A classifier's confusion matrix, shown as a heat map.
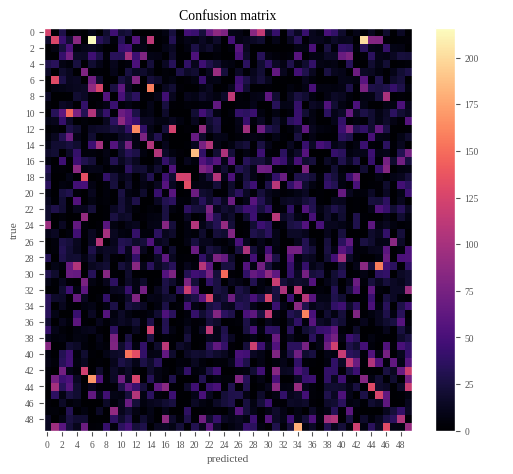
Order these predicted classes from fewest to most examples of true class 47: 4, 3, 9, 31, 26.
4, 31, 3, 26, 9
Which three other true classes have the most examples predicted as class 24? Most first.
30, 15, 0
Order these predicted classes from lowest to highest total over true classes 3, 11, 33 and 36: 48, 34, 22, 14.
14, 48, 34, 22
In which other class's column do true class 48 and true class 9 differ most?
39
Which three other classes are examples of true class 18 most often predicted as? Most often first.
5, 19, 23
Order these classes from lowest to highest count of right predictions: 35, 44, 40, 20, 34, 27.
20, 34, 27, 40, 44, 35
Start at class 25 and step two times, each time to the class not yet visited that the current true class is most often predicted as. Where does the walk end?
46
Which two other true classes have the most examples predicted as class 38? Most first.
48, 39
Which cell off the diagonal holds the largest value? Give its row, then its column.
1, 6
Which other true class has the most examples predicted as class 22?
33
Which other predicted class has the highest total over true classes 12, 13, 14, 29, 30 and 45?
21
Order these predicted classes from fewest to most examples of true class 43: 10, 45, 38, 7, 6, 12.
45, 38, 7, 10, 12, 6
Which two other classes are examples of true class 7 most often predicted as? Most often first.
14, 6
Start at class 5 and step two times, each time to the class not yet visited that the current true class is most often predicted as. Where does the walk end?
31
